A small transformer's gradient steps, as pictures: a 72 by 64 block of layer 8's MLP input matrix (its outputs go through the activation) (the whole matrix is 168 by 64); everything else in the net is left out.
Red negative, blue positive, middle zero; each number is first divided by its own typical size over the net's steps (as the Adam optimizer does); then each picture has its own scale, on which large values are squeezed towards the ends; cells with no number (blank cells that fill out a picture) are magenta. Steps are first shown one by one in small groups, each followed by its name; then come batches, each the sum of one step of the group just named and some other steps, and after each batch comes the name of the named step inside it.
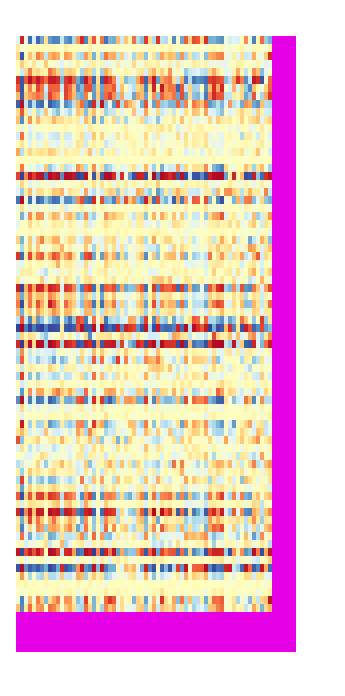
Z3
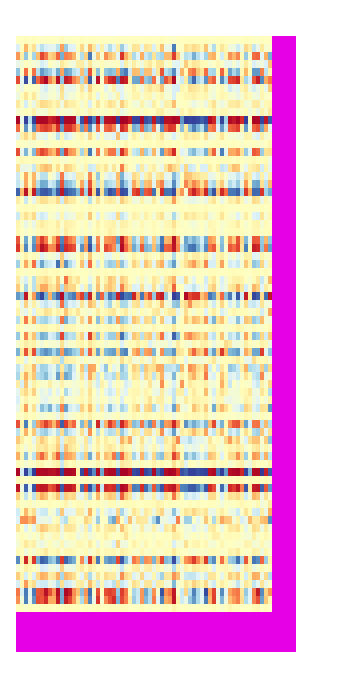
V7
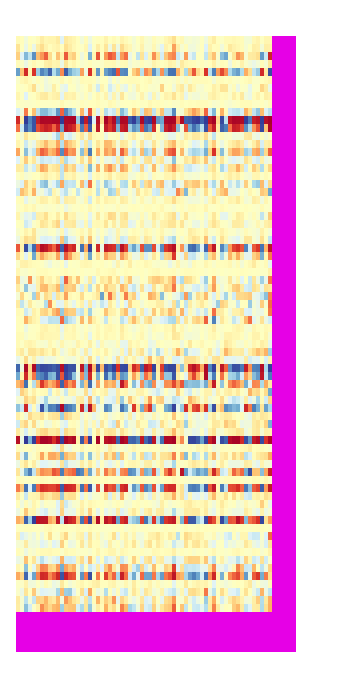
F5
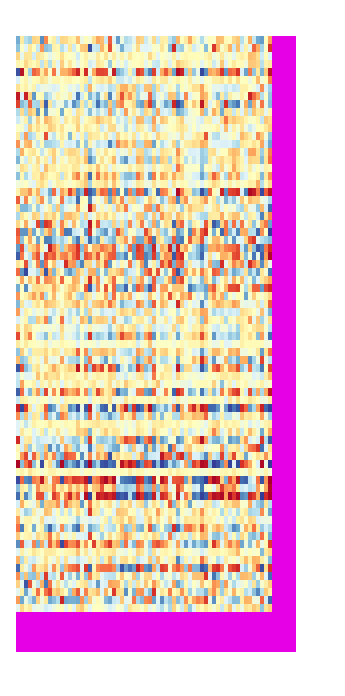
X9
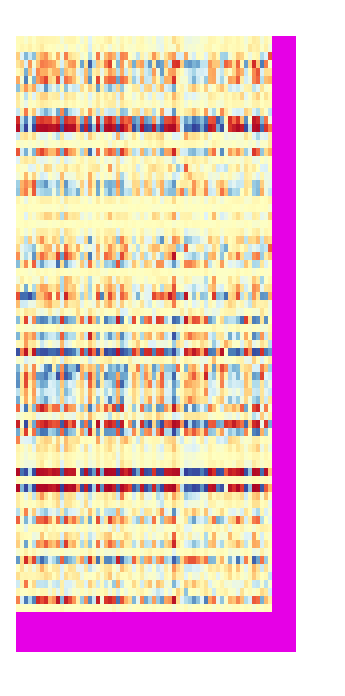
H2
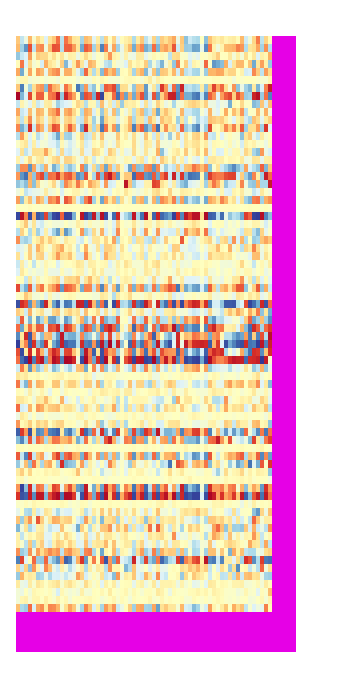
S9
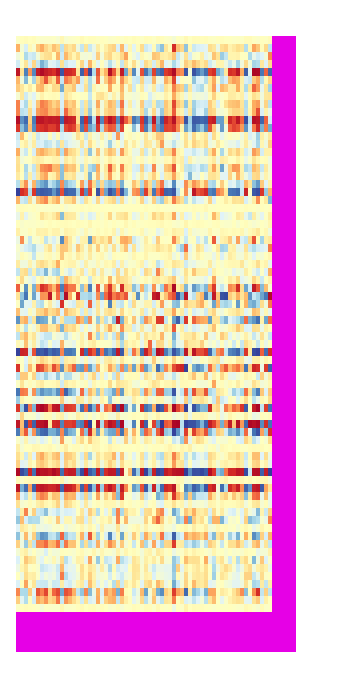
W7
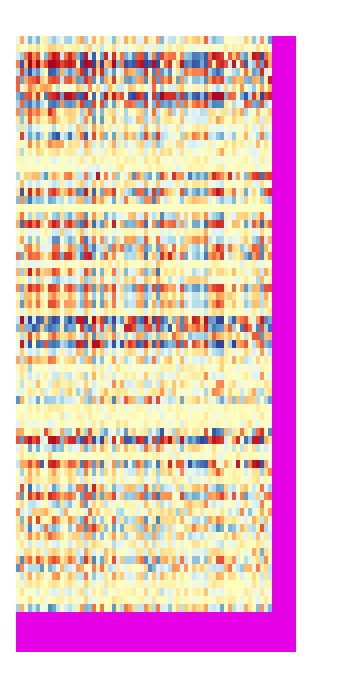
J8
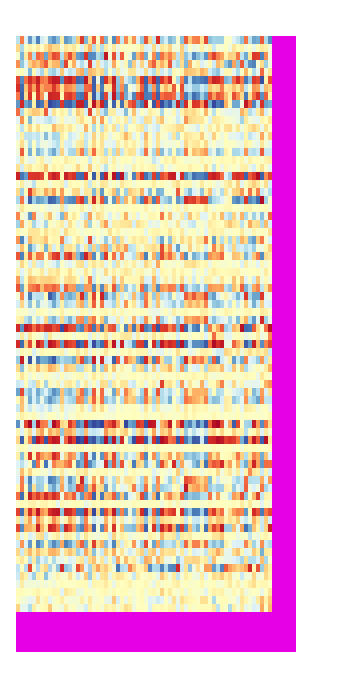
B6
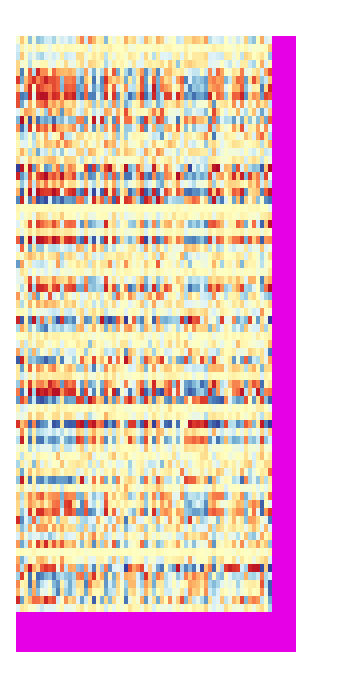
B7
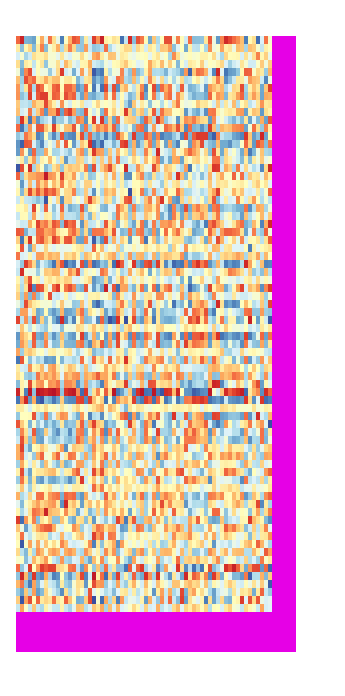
B7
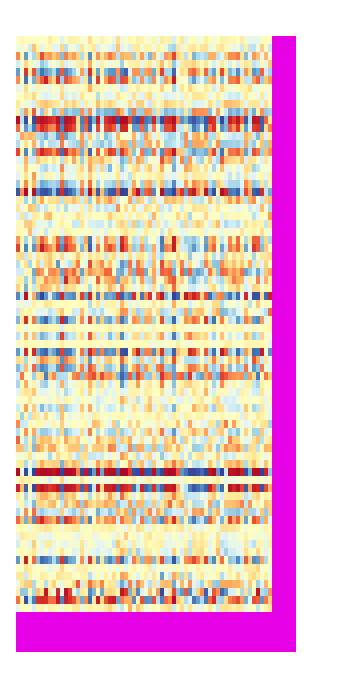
V7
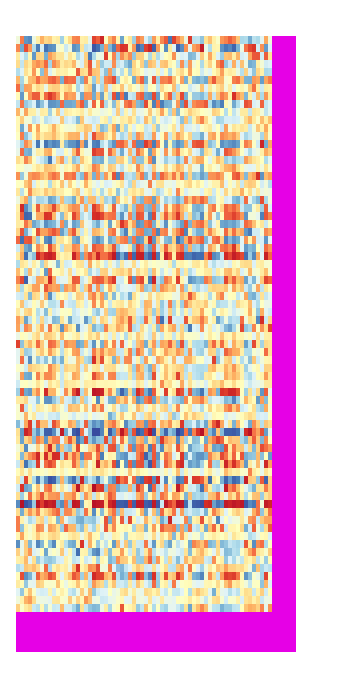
B6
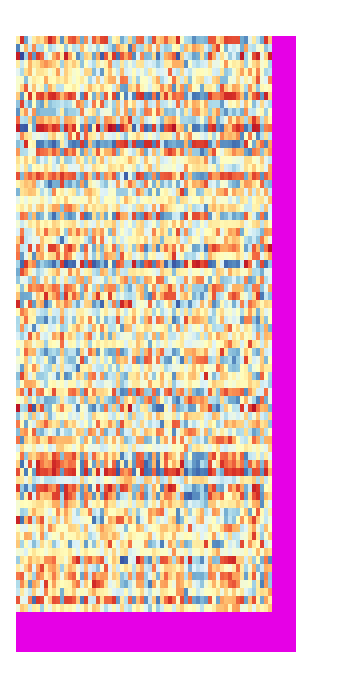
H2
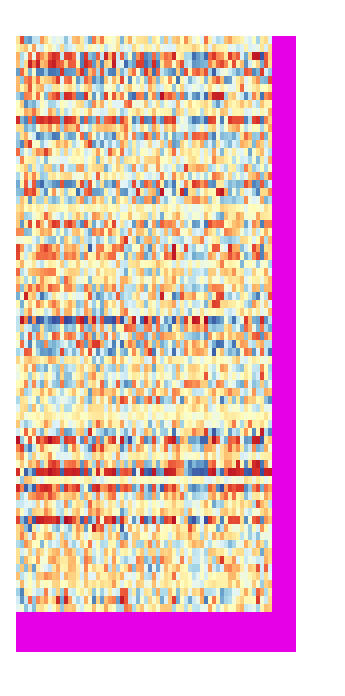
J8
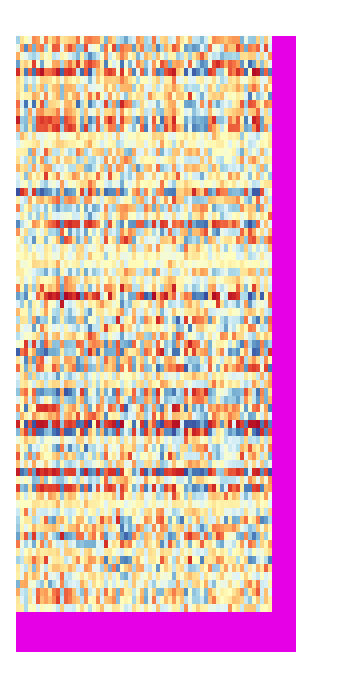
W7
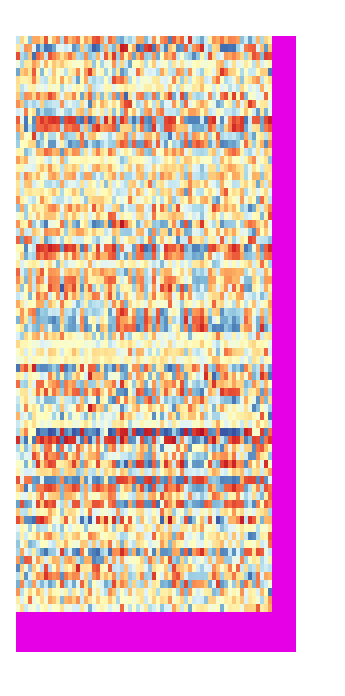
F5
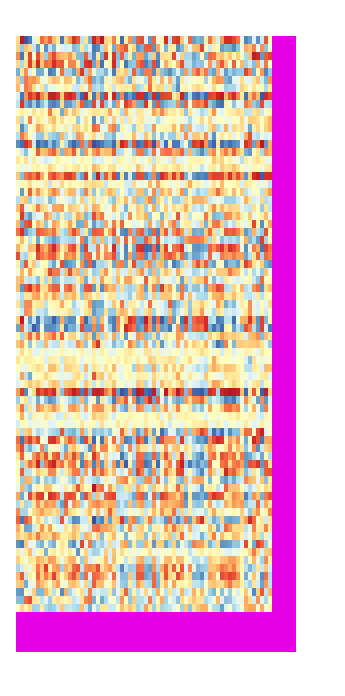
J8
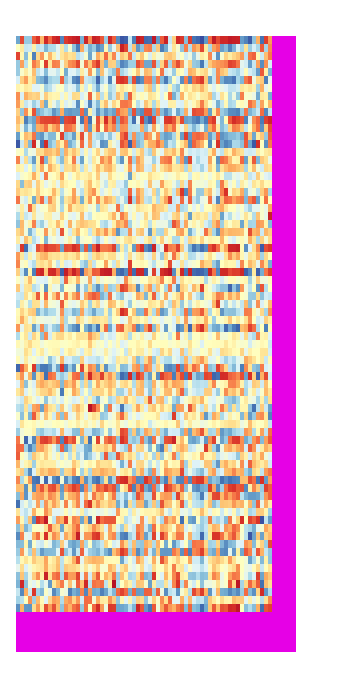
F5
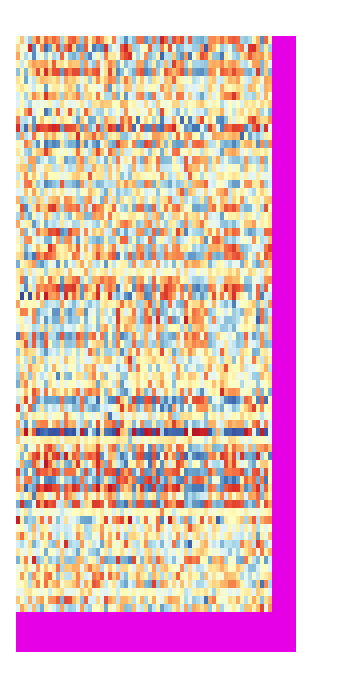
H2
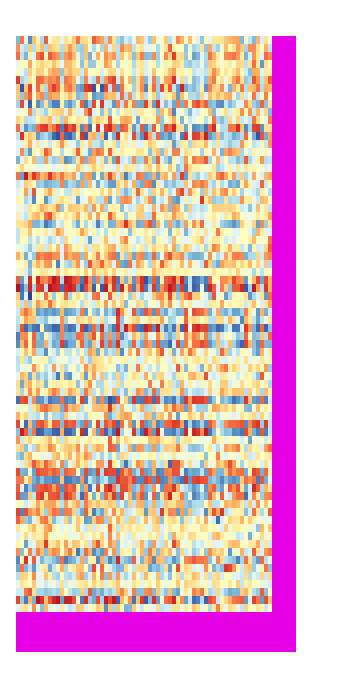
H2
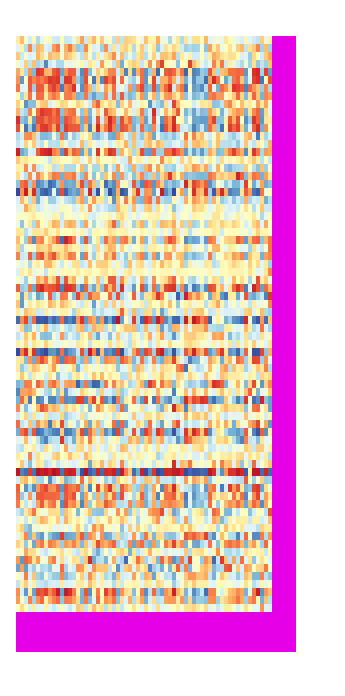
W7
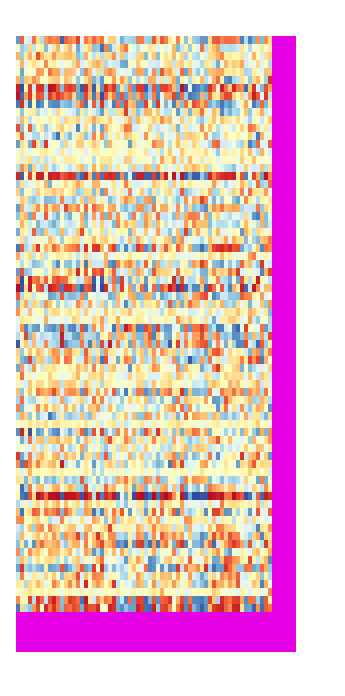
S9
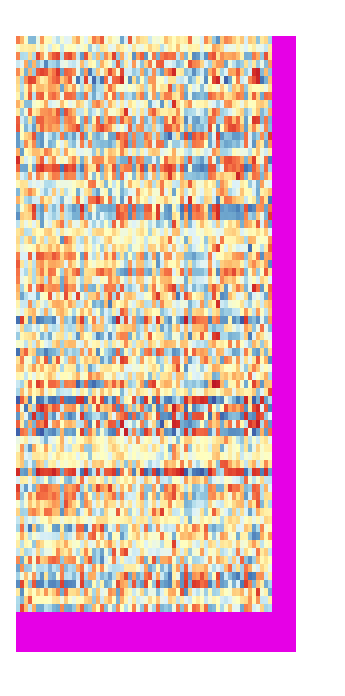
W7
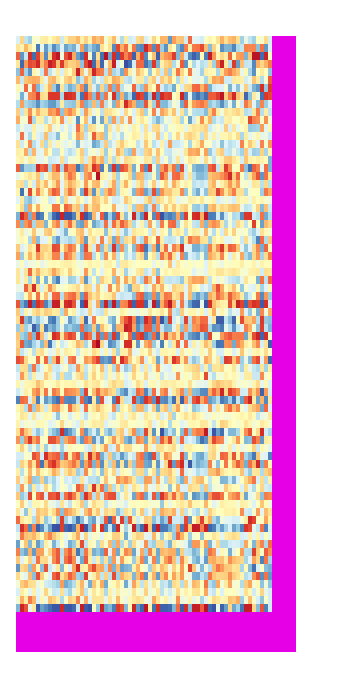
J8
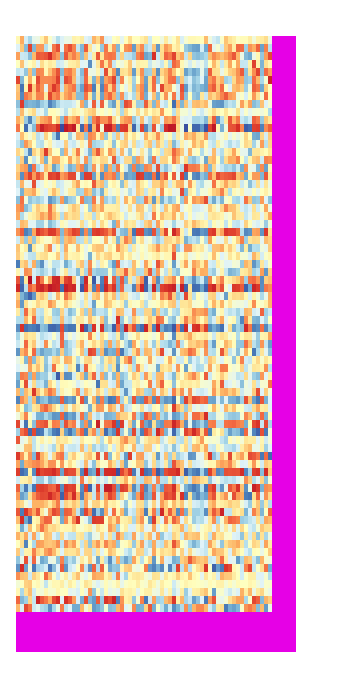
H2
